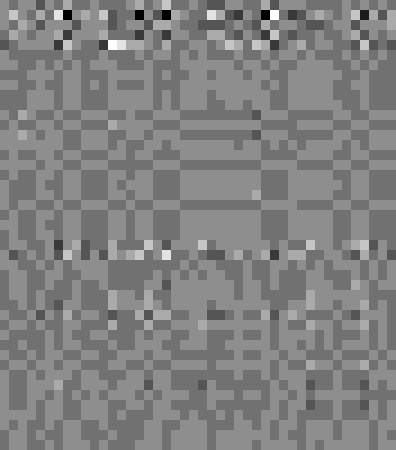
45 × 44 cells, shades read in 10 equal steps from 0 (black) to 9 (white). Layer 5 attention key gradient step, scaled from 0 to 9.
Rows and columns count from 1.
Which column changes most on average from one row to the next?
19
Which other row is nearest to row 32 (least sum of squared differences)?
1
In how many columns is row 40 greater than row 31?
9
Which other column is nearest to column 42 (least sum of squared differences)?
10
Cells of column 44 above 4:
18
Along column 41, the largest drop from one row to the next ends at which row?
2
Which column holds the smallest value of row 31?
7
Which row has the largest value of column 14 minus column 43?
5
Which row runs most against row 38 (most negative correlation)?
30
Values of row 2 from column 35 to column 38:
5 6 5 4
